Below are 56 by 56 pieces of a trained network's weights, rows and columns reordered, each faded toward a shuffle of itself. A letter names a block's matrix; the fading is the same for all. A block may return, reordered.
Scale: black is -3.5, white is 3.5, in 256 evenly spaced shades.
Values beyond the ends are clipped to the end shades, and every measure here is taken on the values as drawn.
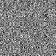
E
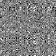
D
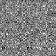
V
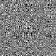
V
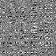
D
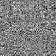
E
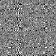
D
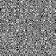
V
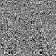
V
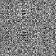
E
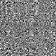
V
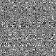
D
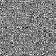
V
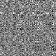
V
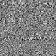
E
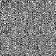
V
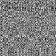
E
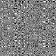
D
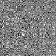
V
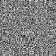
E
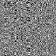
V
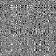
D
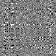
D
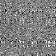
D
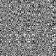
V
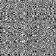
D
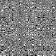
D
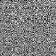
E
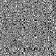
V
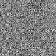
E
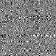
D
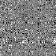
D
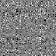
D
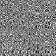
V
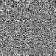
E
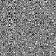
V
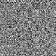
E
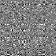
D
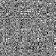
V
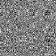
V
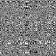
D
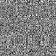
E
